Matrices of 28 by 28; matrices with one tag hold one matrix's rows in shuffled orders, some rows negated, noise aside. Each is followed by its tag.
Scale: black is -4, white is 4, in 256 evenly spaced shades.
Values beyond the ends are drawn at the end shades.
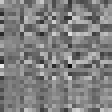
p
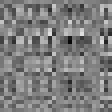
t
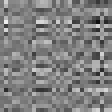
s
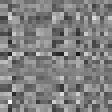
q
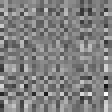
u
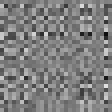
u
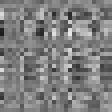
p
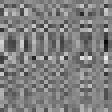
u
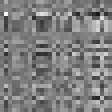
s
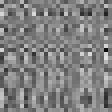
u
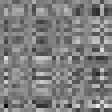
s
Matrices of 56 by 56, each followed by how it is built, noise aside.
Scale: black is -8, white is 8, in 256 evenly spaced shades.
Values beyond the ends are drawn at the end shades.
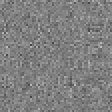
low rank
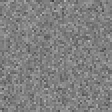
noise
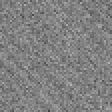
Toeplitz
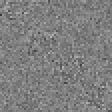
block diagonal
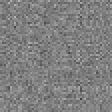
low rank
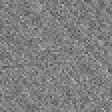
Toeplitz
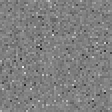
sparse
